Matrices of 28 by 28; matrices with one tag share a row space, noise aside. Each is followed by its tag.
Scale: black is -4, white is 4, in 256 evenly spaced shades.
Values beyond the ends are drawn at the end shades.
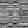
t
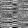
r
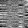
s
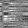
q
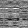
t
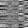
s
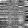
s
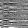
q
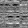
t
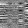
s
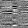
r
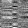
r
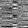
r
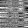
s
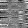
s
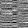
r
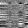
s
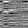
q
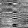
r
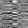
r
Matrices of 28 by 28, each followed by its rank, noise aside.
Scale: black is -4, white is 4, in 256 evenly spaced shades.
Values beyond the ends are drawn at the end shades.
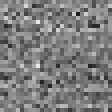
six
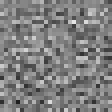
seven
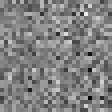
seven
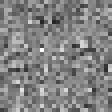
seven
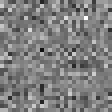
six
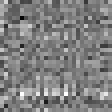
four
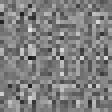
four
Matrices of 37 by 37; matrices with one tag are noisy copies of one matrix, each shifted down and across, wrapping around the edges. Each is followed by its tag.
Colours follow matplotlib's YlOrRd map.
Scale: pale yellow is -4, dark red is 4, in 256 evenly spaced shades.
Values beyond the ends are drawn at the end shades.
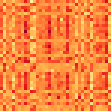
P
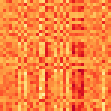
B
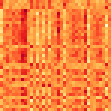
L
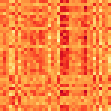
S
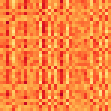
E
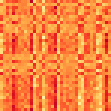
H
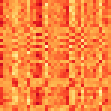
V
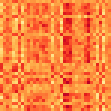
S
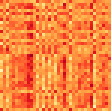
L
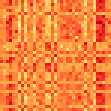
S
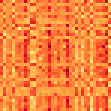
P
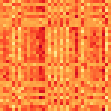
L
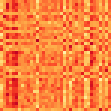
B
